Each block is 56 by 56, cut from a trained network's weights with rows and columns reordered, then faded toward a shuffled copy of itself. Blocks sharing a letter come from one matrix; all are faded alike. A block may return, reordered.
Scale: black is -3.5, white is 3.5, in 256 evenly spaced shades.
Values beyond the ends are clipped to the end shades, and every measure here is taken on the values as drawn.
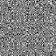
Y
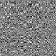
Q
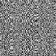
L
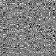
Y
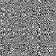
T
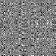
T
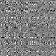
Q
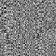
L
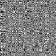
Q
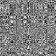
T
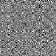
Q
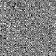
Q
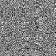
L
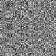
L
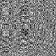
L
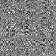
Q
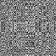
L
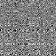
Q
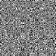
Q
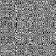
T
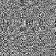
L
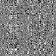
Q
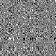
T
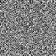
L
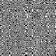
Y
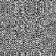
L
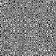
T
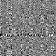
Q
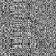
L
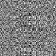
L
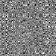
Q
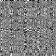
Q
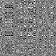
T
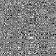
Q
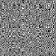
T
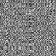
L
